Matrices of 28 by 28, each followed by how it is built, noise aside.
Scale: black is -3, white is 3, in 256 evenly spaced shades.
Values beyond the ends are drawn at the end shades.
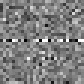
uneven rows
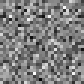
repeating columns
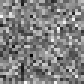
noise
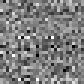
low rank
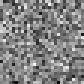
noise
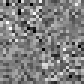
block diagonal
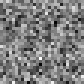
repeating columns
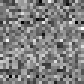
repeating columns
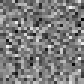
repeating columns
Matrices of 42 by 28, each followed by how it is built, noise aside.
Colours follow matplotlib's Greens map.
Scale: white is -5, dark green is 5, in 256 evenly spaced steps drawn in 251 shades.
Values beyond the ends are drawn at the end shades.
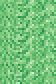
repeating rows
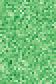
noise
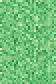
repeating rows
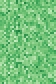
repeating rows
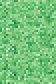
repeating rows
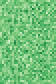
repeating rows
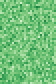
noise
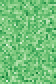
noise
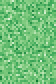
repeating rows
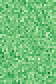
noise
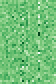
uneven columns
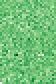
uneven rows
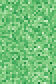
repeating rows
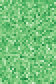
noise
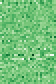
uneven rows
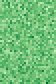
noise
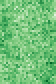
smooth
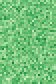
noise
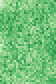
smooth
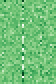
uneven columns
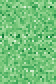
uneven rows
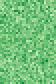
noise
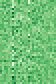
uneven columns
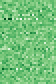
uneven rows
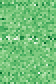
uneven rows
